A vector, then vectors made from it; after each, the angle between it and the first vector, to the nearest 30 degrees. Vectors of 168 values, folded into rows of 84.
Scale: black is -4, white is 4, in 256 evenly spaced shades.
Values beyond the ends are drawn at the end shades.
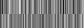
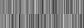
120 degrees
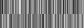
30 degrees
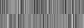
60 degrees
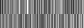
60 degrees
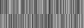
60 degrees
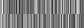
120 degrees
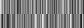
120 degrees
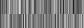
30 degrees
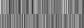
120 degrees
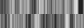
90 degrees
